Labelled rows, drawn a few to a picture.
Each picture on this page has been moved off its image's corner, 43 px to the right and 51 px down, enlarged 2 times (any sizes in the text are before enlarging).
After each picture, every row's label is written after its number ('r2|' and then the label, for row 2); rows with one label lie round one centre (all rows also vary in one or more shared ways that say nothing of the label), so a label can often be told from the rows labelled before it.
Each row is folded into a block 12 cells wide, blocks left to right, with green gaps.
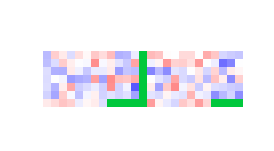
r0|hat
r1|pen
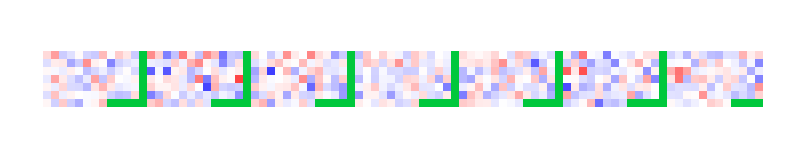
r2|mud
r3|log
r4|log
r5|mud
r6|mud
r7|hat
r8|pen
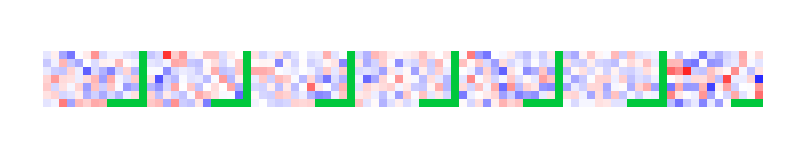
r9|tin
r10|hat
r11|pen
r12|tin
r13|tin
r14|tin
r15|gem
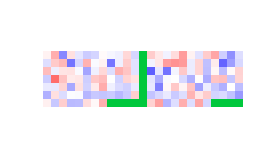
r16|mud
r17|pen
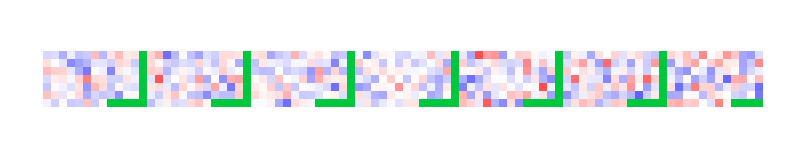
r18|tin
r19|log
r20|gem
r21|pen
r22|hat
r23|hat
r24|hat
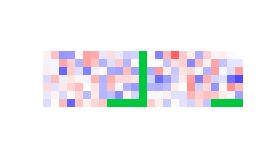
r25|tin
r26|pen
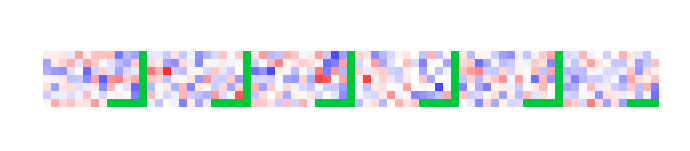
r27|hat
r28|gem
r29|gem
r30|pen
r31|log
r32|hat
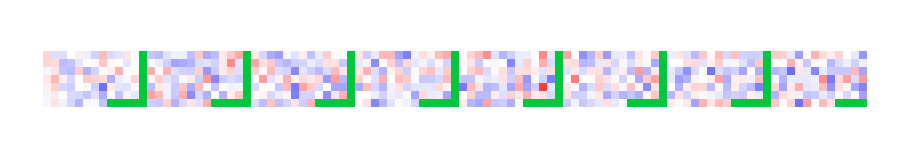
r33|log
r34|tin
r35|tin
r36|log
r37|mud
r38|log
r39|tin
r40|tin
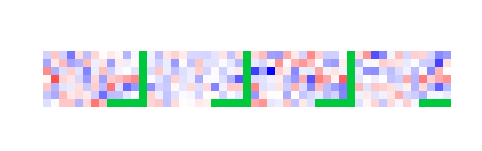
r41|hat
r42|pen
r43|log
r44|gem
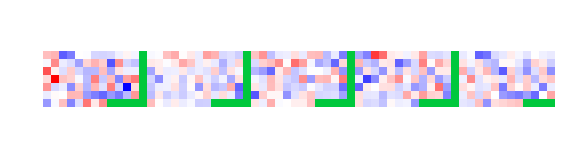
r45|log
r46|mud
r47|mud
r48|tin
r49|tin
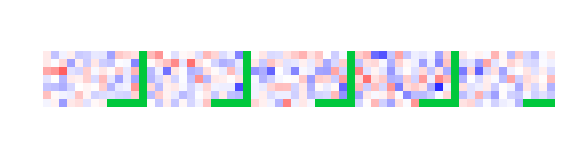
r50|pen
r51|mud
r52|tin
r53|gem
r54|log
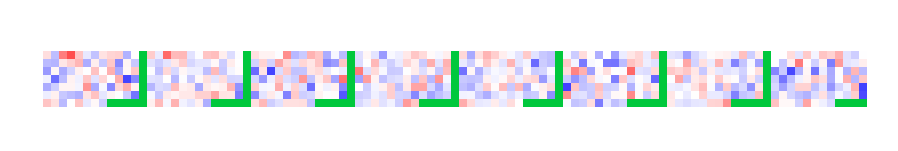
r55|pen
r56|hat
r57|log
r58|hat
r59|pen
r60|gem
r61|pen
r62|tin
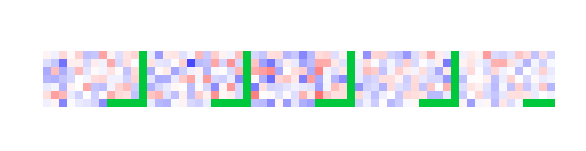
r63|log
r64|tin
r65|gem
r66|pen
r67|mud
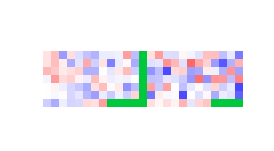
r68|mud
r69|mud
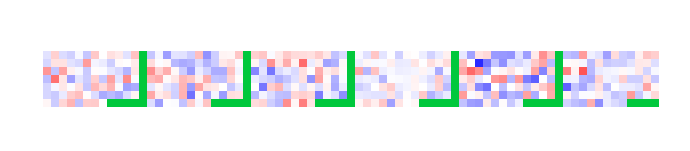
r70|hat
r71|tin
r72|pen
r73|hat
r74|log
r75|hat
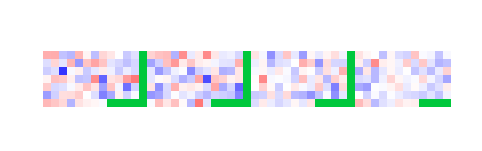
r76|log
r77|hat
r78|log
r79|pen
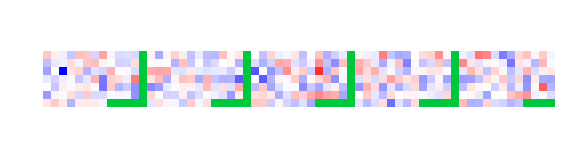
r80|log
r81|pen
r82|gem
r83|mud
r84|mud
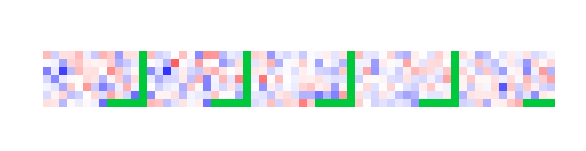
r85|log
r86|log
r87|pen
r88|log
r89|tin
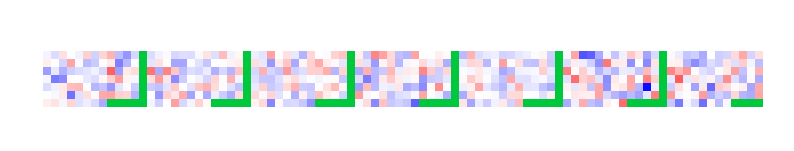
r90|gem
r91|hat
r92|log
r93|log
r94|mud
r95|gem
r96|gem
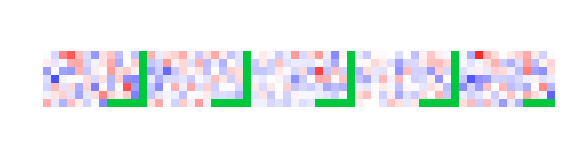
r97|mud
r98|pen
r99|gem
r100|tin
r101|hat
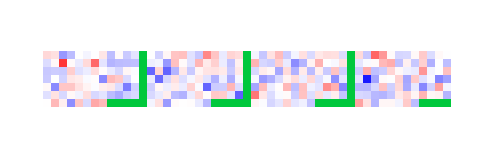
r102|pen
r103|log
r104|tin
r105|pen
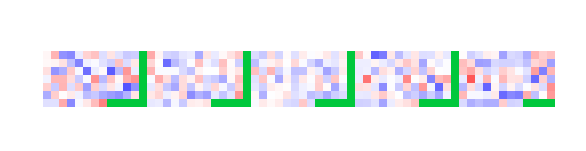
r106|tin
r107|log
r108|hat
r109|log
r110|log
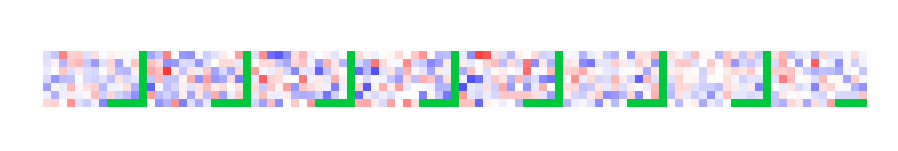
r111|hat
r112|hat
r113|tin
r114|pen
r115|pen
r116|log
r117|mud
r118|mud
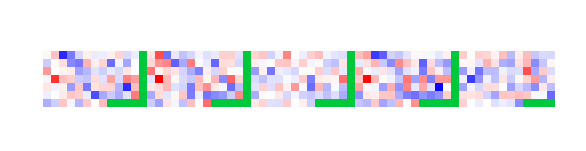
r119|gem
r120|mud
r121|log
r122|log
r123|gem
